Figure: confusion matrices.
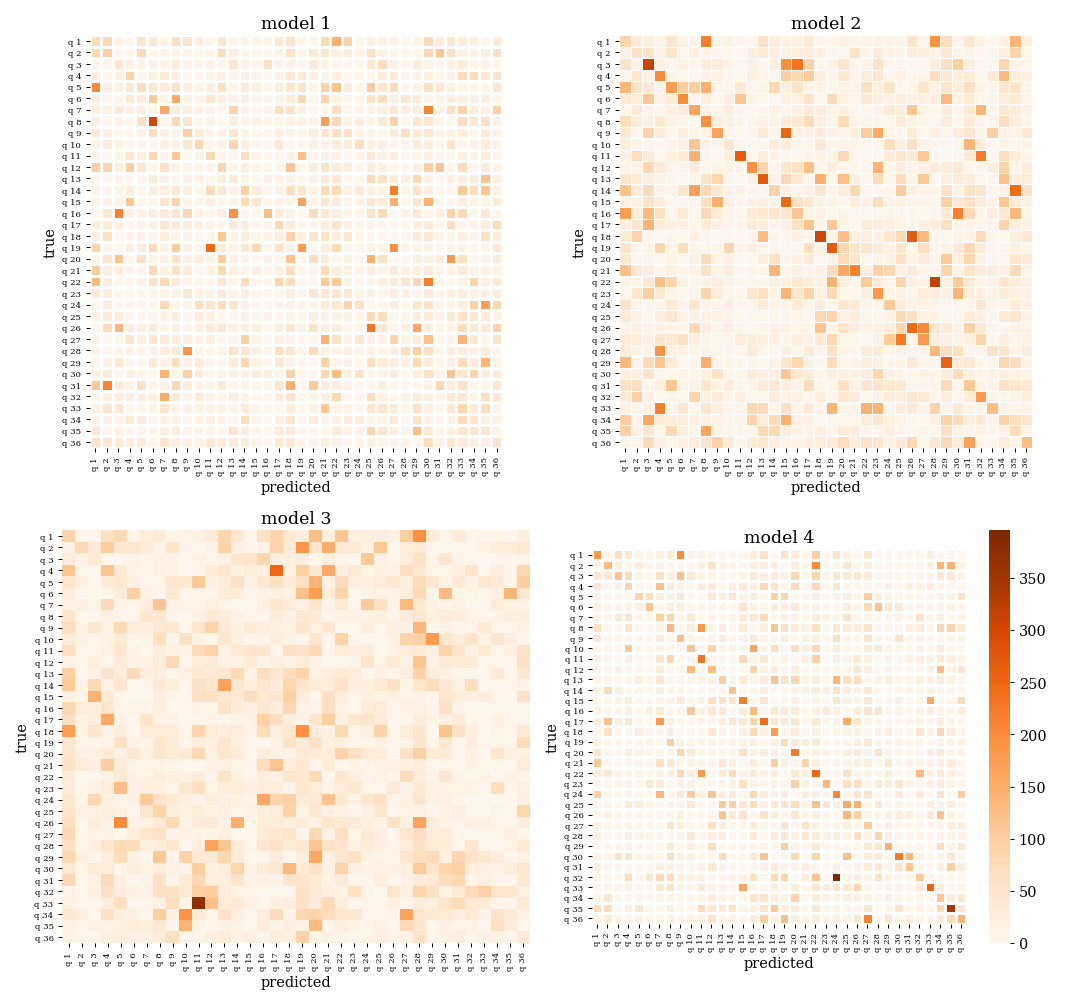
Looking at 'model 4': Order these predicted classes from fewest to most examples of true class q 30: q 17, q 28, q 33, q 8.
q 33, q 28, q 8, q 17
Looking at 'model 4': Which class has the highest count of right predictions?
q 35
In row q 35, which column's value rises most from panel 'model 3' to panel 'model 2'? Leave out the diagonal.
q 8
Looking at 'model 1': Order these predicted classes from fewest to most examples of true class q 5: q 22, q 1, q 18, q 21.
q 18, q 21, q 22, q 1
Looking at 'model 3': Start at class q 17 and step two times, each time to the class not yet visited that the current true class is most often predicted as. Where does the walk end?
q 21
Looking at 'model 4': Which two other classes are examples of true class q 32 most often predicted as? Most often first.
q 24, q 22
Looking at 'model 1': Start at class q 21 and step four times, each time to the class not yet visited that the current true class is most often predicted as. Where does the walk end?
q 7
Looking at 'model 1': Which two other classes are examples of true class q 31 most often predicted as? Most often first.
q 2, q 18
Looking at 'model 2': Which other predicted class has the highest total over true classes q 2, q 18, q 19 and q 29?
q 26
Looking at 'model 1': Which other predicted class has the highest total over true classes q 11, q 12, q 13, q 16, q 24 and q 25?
q 35
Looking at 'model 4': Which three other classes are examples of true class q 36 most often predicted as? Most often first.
q 27, q 19, q 17
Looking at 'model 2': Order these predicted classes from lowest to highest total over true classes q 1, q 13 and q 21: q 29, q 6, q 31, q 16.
q 6, q 16, q 31, q 29
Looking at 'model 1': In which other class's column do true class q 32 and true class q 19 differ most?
q 11
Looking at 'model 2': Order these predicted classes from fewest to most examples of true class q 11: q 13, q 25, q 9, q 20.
q 9, q 13, q 25, q 20
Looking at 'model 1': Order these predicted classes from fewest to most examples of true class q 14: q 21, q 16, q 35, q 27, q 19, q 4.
q 16, q 4, q 19, q 21, q 35, q 27
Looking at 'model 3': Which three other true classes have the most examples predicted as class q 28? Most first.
q 1, q 26, q 9
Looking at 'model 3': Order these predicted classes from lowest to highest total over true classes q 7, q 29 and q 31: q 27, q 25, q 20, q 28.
q 25, q 28, q 27, q 20
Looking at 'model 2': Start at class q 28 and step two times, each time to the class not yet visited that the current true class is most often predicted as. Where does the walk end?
q 34
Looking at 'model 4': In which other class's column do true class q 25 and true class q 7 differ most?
q 26
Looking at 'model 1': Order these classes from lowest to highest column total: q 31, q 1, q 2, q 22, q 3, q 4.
q 31, q 4, q 3, q 2, q 1, q 22
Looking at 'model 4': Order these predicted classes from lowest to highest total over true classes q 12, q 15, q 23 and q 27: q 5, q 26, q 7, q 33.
q 5, q 7, q 26, q 33
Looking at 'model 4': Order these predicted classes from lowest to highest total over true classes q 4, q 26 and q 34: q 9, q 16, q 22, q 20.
q 9, q 16, q 22, q 20
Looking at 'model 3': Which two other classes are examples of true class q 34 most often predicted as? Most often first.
q 10, q 27
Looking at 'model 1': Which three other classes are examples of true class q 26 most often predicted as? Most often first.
q 25, q 29, q 3
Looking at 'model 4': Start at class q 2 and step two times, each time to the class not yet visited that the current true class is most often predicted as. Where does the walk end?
q 11
